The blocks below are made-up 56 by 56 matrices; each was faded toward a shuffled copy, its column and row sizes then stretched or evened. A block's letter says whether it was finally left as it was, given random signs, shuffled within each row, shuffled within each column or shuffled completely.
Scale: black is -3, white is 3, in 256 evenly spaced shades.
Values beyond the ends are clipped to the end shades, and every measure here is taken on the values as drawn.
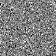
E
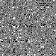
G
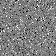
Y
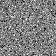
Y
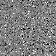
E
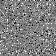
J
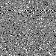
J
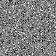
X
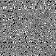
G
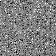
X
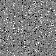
X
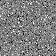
Y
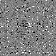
G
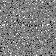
J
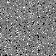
X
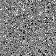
X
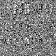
G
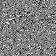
J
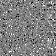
G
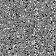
X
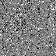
E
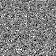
J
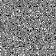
E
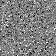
Y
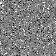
X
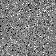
X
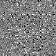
G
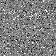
J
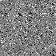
J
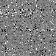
E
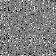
E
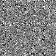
E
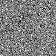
X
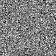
X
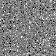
X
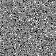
X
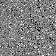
E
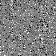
X
